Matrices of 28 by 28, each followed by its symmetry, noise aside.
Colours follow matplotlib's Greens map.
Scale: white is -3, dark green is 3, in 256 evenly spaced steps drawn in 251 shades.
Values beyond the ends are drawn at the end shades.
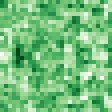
mirrored top to bottom.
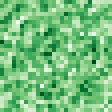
symmetric.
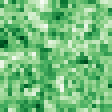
antisymmetric.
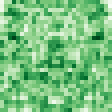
mirrored left to right.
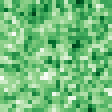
antisymmetric.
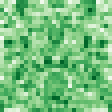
mirrored left to right.
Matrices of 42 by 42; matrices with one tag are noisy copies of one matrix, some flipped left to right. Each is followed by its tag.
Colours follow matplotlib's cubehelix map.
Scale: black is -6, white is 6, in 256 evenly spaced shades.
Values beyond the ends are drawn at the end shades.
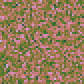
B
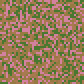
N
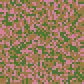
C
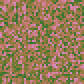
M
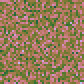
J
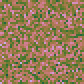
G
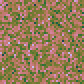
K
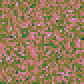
G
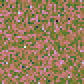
B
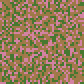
J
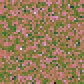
C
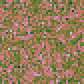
B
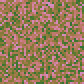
M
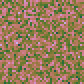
C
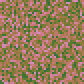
J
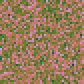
K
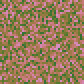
K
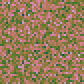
M
